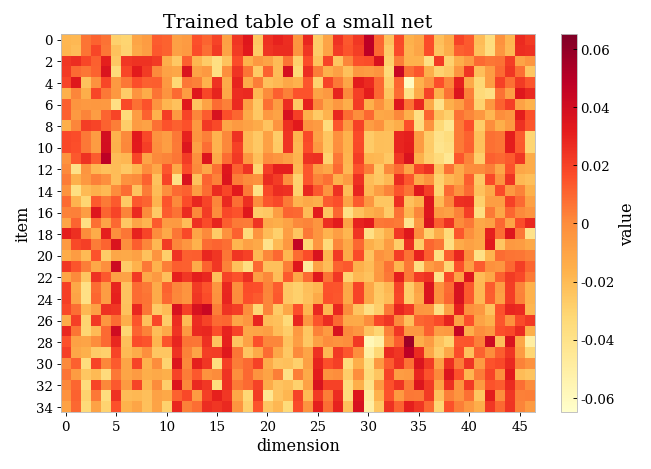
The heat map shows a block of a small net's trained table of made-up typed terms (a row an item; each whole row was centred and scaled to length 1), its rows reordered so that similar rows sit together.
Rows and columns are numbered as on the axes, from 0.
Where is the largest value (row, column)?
28, 34
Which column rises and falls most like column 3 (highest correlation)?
40
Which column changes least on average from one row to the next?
16
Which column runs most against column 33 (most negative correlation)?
23
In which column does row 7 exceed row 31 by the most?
22
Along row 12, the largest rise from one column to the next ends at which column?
20
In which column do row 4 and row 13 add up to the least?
11
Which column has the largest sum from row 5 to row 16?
12
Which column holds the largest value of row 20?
25
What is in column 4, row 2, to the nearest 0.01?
0.03
